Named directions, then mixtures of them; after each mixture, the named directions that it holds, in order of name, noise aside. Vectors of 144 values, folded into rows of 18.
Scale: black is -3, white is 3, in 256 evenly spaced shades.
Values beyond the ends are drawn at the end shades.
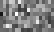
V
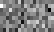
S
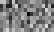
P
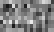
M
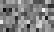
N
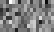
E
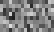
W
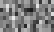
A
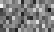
S.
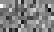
S.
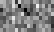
A, P, V.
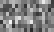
M.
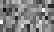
N.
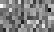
S.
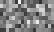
A, S, V.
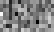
P, V.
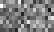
N, S.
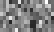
A, E.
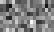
E, M, P.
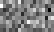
M, N, S.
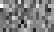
A, S.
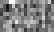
E, M, V.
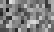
E, S, V.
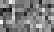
A, E, N.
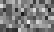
N, S.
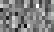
A, E, S.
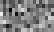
N, V.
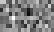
A, P, W.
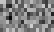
P, S.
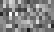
V, W.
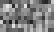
M.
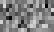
E, P, S.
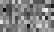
N, P.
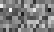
S.
